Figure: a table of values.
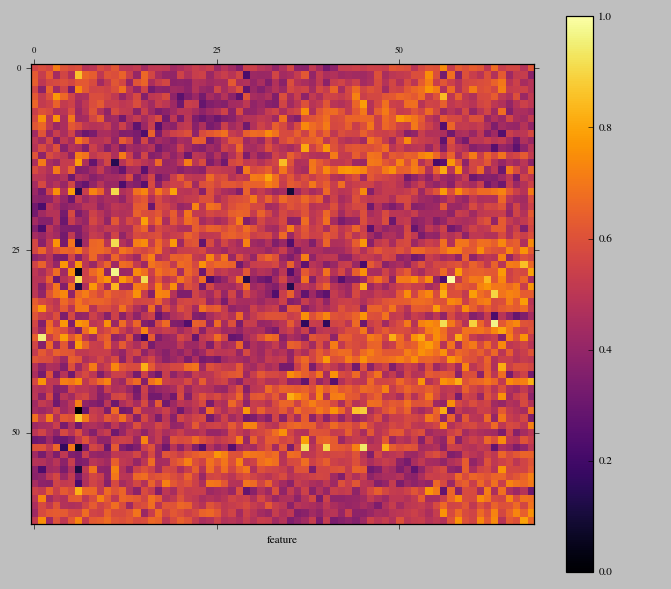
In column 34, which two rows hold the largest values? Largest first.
13, 50
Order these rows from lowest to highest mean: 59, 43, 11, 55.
11, 55, 59, 43
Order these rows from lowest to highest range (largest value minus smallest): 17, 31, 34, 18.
18, 34, 31, 17
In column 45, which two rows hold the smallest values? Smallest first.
27, 35
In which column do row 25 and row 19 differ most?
1
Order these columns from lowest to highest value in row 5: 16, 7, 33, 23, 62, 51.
23, 33, 16, 7, 62, 51
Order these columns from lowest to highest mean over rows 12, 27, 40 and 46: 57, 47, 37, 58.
37, 58, 47, 57
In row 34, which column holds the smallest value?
63
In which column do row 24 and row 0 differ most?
6
